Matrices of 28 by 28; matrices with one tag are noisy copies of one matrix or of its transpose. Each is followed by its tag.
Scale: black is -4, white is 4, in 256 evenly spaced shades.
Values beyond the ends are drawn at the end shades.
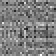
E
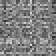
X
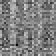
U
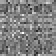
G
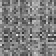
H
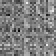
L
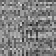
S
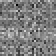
H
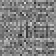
E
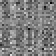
U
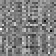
E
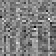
S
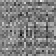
E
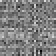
H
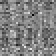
U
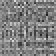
E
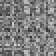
L
